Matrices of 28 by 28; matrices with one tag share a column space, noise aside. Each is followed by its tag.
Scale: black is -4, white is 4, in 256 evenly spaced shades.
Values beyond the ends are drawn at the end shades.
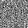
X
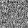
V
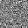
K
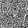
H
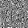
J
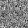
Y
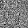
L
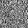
V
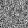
Y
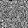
J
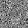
L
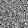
J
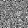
J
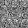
Y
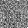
J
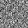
V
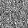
L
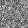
Y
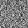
Y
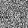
J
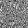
K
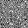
J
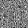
J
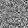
K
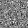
L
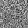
V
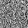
V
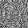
X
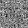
H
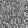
V
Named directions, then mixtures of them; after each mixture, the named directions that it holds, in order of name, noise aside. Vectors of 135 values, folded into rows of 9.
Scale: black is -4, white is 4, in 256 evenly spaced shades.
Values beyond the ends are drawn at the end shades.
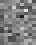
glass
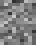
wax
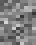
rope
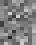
rope, wax.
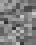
rope.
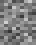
glass, rope, wax.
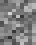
rope, wax.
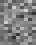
glass, rope, wax.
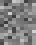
wax.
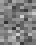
glass, rope, wax.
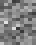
rope, wax.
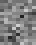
glass, rope.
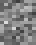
rope, wax.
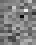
glass, rope.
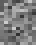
glass, rope, wax.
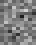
glass, rope, wax.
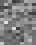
rope, wax.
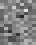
glass.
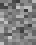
glass, rope, wax.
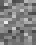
rope, wax.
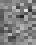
glass.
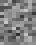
glass, rope, wax.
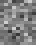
glass, rope, wax.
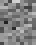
glass, rope, wax.
